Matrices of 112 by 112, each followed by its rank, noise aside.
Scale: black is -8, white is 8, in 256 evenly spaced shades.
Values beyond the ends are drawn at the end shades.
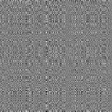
four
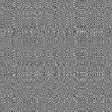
four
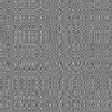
three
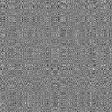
four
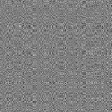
six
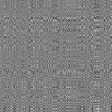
four
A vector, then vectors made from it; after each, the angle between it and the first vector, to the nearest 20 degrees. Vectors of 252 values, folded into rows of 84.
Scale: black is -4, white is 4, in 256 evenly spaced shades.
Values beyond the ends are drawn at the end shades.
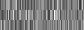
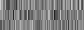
140 degrees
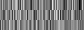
60 degrees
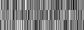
120 degrees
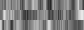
80 degrees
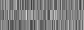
40 degrees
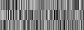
140 degrees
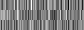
120 degrees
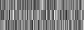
40 degrees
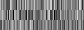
160 degrees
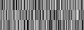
120 degrees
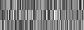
20 degrees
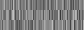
80 degrees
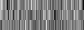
120 degrees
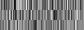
100 degrees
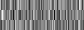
140 degrees
